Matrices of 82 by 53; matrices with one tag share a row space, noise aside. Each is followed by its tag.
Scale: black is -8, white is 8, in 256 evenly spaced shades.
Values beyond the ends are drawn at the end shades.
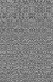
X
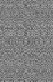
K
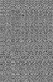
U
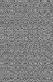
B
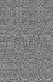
X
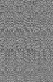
K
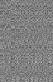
U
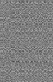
U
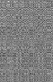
X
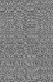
K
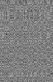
B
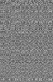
U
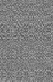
X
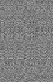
K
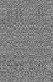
X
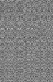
K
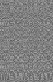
B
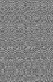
K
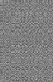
U
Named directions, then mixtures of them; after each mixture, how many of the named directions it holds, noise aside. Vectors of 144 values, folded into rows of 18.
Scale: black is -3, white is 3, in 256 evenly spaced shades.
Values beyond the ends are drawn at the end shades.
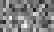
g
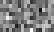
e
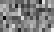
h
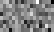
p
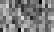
three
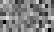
three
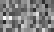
three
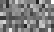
two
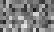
one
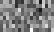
three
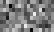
two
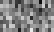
four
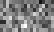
one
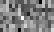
two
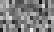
four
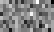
one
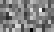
one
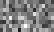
one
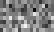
one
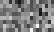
three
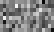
two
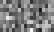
one
